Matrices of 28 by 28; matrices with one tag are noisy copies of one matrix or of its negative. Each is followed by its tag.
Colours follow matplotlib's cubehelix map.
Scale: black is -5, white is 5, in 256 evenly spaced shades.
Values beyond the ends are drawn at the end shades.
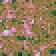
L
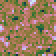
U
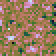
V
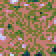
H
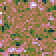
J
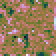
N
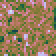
N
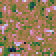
J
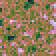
V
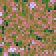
J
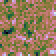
L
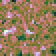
L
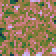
H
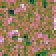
N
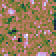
N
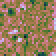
N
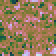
H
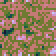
L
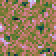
U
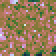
H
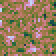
V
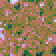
H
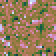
U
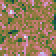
N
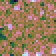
H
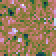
N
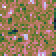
N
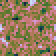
U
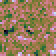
L
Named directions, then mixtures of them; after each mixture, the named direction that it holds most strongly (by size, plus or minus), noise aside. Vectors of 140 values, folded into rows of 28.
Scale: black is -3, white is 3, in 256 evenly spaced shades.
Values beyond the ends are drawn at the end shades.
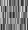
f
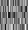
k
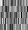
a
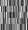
f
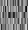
k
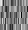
a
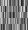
f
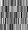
a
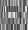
k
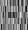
f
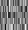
k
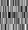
k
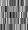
f
